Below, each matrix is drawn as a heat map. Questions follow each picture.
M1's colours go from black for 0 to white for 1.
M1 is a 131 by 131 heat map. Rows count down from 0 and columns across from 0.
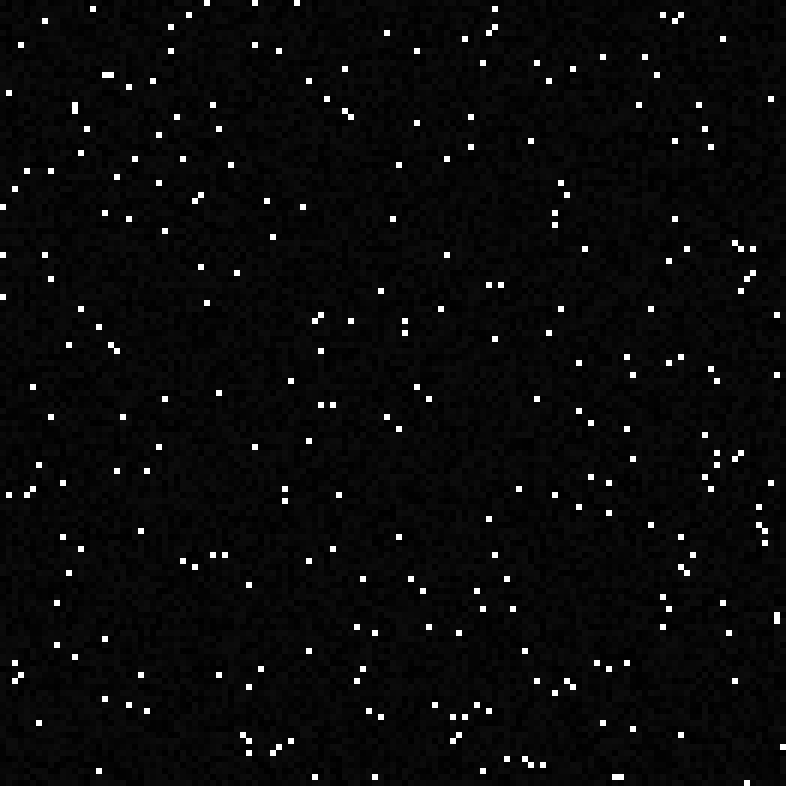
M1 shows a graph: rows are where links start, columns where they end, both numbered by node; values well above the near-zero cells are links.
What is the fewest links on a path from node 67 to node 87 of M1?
6
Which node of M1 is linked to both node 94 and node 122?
node 113
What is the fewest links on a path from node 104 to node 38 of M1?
4
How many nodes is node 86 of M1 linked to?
1
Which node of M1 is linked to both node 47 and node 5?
node 81
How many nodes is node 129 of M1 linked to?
4
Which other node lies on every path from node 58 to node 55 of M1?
node 53
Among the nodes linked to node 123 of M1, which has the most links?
node 41
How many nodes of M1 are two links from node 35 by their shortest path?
6
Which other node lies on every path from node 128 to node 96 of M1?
node 80
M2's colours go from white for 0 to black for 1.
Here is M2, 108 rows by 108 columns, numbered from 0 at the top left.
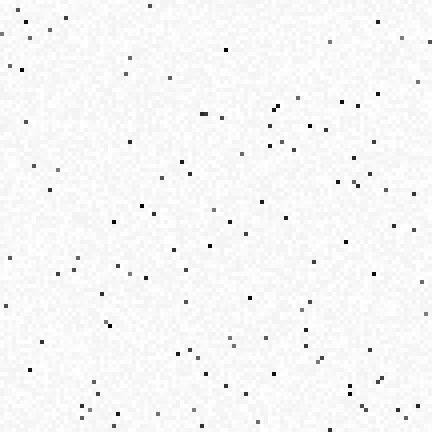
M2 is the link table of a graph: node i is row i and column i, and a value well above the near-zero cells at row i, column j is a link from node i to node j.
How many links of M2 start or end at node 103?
4
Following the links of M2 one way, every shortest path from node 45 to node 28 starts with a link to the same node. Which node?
node 84
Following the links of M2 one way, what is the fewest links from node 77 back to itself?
2
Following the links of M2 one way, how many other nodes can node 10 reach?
8
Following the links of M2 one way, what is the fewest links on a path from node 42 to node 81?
3
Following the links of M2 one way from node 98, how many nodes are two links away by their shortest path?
4
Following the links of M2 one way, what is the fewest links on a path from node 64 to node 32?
4
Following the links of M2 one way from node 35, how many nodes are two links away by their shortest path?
4
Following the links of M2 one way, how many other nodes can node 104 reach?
4
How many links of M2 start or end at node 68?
5
